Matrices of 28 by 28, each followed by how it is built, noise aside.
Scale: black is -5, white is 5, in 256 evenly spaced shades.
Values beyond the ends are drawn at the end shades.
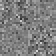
block diagonal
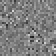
block diagonal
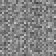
repeating rows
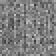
blocks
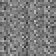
repeating rows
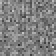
blocks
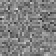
blocks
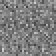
repeating columns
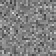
noise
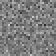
repeating columns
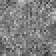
smooth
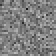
repeating rows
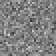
noise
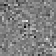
block diagonal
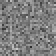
noise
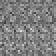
repeating columns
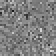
block diagonal
